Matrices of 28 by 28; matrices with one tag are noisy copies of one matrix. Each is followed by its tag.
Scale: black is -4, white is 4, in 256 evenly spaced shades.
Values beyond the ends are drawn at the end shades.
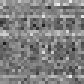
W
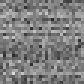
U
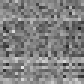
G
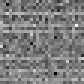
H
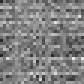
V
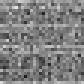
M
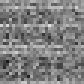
M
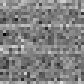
M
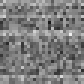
W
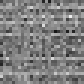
V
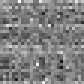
M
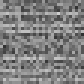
H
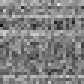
W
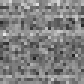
W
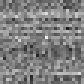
U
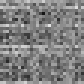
M
